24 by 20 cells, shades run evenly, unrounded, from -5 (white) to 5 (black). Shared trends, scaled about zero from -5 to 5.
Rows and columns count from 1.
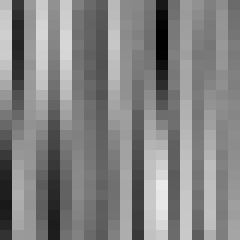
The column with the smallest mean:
16
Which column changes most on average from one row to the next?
14
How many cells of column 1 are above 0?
13
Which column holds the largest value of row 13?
5
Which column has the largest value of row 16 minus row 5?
1
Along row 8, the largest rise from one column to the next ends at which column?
2
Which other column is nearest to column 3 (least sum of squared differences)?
11
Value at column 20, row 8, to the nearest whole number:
0
